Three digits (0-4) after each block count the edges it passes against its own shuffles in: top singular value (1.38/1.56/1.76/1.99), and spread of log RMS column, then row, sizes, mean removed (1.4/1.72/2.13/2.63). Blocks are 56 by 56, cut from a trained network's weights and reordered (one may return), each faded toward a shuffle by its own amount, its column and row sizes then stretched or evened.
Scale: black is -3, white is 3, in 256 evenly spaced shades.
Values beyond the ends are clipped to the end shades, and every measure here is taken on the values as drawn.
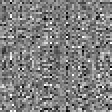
4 4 3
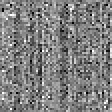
3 2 2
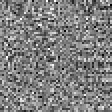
3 1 0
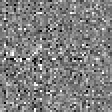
1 3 3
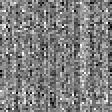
3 1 2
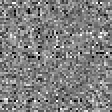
1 2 3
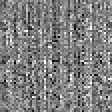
3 3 2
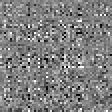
2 3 4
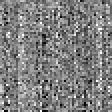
3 2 2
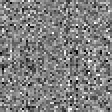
2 3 1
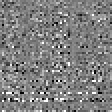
1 3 4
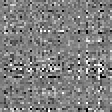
2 4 4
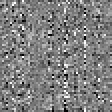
0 4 0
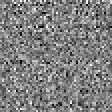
1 1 2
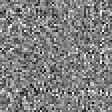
3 2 2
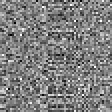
4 0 2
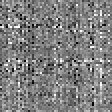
2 3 3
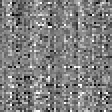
3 2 4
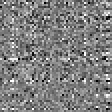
4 3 4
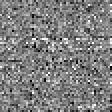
0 2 2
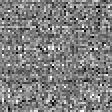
1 2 2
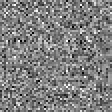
1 2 1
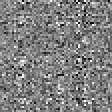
2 3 2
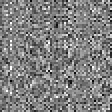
4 4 0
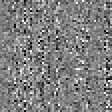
0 4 1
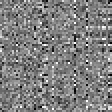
4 4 1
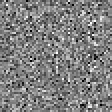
1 2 0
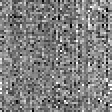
2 3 1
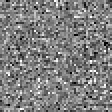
0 2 0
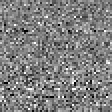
0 0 3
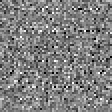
0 0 3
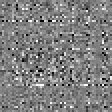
0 4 4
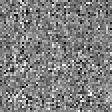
0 3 2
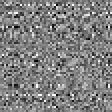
4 1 4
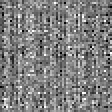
4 2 3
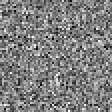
1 0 1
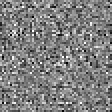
1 1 3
